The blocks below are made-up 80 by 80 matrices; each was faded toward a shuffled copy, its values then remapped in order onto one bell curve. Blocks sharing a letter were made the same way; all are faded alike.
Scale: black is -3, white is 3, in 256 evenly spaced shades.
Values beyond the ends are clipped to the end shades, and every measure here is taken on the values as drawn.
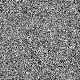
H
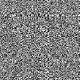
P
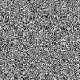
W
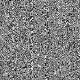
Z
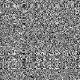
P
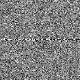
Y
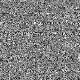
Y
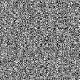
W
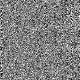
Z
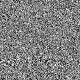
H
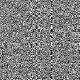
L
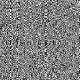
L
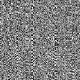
L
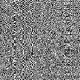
L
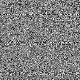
Y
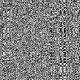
L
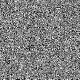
H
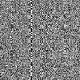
L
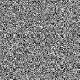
W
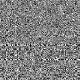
P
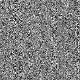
Z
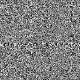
Y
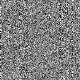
Z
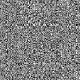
L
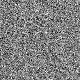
H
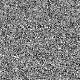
H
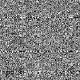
P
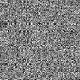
W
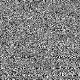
Y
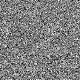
H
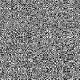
W
